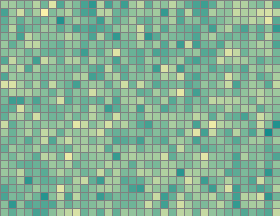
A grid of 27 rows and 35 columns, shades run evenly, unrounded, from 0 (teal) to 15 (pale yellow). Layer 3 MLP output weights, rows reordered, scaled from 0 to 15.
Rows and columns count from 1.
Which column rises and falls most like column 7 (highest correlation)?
18
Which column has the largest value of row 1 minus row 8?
5
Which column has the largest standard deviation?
34
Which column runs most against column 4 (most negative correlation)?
19
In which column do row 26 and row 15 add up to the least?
30
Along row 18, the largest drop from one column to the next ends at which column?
7
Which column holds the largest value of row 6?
24
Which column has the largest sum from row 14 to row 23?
33
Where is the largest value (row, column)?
2, 6
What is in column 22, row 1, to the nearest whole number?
11
